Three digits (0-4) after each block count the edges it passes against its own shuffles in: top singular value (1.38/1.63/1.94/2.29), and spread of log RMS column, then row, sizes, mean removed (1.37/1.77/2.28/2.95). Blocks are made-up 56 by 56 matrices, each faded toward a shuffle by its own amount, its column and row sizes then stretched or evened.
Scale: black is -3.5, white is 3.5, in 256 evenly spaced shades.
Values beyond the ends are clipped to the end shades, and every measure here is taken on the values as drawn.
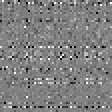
4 1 4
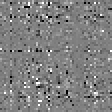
2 3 3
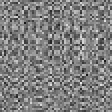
4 3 1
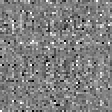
1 1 3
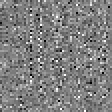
3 3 0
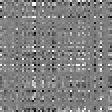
4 4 4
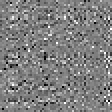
4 2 1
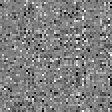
3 2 0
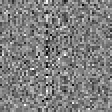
3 2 0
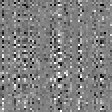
4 4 2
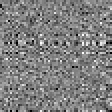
4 2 3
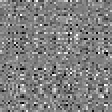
4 2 3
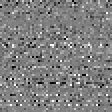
1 0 4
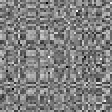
4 2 0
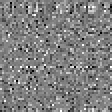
3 0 2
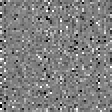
3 3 0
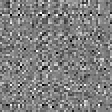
4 2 2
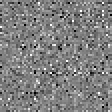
2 1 2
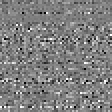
1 0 4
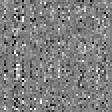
2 4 1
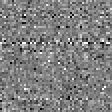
3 1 3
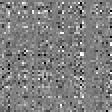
2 4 3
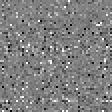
0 1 2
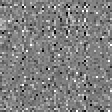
3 2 1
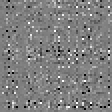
2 3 3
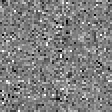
0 2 1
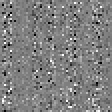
0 4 0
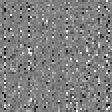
2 3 0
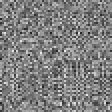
4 1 1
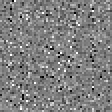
1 2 0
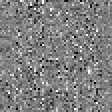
1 3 0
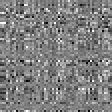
4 1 4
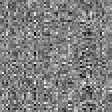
4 3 2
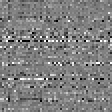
3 0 4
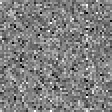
1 2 0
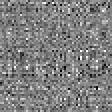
3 2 2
